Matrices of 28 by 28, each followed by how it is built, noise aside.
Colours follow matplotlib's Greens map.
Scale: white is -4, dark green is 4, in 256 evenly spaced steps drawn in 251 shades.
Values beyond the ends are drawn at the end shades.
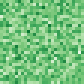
repeating columns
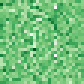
uneven columns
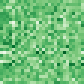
low rank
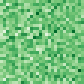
repeating rows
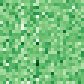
uneven columns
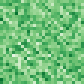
Toeplitz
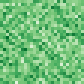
Toeplitz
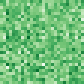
low rank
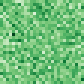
Toeplitz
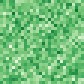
Hankel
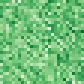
Toeplitz
